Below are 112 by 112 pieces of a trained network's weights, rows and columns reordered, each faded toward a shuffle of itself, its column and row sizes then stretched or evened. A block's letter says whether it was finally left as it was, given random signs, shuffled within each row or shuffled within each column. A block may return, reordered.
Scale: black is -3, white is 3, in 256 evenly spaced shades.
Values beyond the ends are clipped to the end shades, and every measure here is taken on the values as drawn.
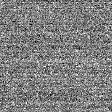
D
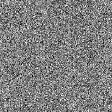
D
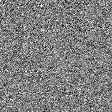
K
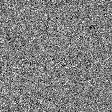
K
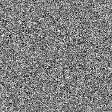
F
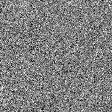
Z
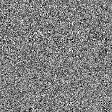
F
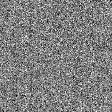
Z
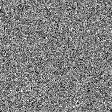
K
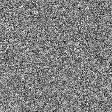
Z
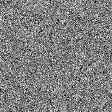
F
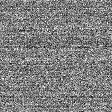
K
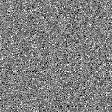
D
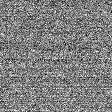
K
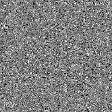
D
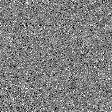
F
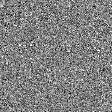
F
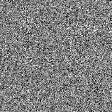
F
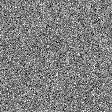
Z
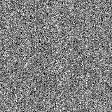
Z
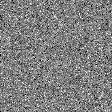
Z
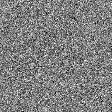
Z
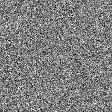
Z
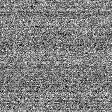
K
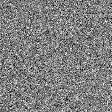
Z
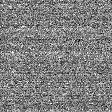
K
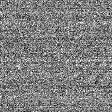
D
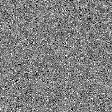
D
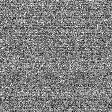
K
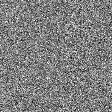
Z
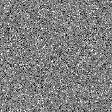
D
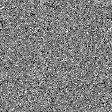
F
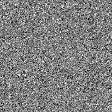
F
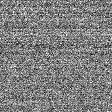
K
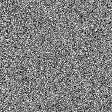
Z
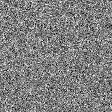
K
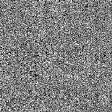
D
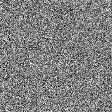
F
